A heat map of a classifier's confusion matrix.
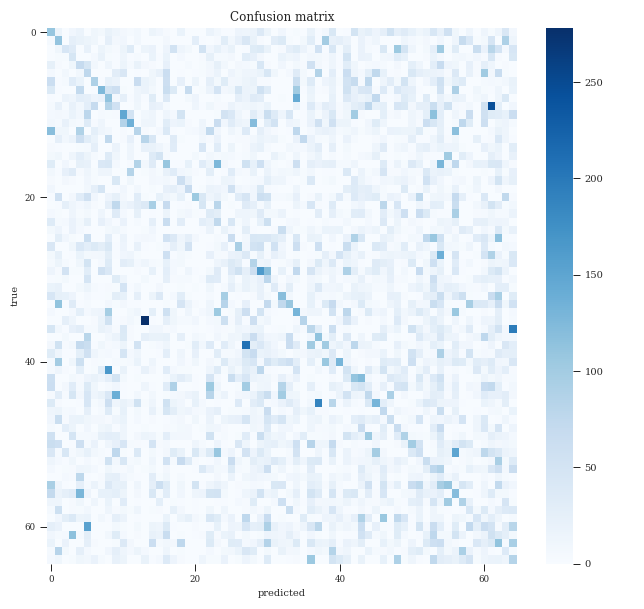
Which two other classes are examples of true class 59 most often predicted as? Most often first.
46, 43
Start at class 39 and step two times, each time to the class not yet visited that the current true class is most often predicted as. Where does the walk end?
4
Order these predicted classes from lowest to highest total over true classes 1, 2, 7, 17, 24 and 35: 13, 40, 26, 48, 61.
40, 26, 61, 48, 13
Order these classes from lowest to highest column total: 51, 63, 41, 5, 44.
63, 44, 51, 41, 5
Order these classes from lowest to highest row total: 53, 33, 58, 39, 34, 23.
58, 23, 53, 39, 34, 33
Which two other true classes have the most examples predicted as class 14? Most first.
21, 62
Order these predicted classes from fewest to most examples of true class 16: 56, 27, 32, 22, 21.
32, 22, 21, 27, 56
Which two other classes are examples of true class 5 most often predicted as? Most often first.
60, 37
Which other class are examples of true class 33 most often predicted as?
1
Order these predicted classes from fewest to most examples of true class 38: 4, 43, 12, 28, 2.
2, 43, 28, 12, 4
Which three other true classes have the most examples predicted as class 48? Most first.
2, 64, 59
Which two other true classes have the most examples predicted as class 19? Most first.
7, 26
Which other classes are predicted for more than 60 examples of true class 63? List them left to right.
1, 39, 57
